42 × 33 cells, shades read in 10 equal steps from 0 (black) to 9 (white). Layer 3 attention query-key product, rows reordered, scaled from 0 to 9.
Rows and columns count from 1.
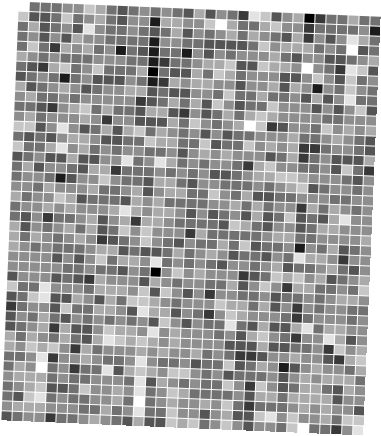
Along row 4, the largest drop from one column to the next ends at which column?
32
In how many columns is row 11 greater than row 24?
12
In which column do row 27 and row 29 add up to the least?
14
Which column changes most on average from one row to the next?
5
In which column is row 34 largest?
10
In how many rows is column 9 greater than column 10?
13
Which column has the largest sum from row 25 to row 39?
4
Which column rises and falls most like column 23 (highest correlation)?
31
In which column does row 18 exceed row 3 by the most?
27
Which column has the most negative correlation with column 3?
23
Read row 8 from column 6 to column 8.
4 5 3
